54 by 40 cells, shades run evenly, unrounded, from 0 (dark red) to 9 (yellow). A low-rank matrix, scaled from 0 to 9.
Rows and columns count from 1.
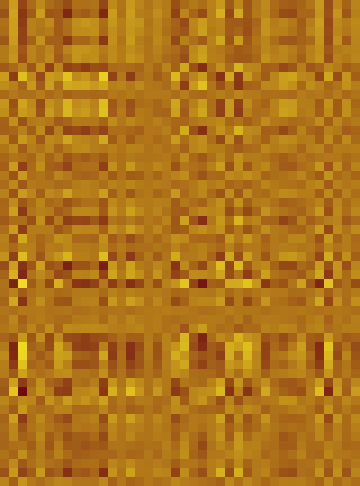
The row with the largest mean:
10
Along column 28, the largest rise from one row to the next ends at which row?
32
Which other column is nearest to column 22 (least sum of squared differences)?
11
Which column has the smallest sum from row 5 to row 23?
27
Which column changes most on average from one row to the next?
3
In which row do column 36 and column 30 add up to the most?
44
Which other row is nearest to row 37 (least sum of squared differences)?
17
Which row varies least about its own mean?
35
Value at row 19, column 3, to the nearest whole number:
2
